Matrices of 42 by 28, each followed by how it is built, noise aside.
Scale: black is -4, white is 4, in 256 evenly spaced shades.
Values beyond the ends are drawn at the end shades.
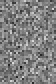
repeating rows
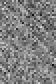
Toeplitz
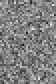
noise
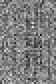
blocks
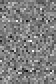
uneven rows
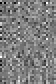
low rank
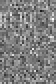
blocks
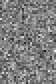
noise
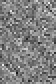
Toeplitz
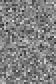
noise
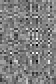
low rank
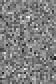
noise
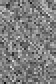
Toeplitz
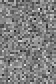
noise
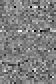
uneven rows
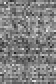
blocks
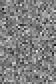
noise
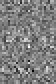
low rank
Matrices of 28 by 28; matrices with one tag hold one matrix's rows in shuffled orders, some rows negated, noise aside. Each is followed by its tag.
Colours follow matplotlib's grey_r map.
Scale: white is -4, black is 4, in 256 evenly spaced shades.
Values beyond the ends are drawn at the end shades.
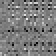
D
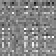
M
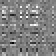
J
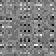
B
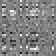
J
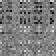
B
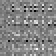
D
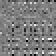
D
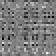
M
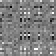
B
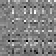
D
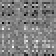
M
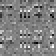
B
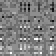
B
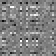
J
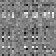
M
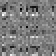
J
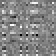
J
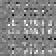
D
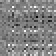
D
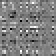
J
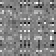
B
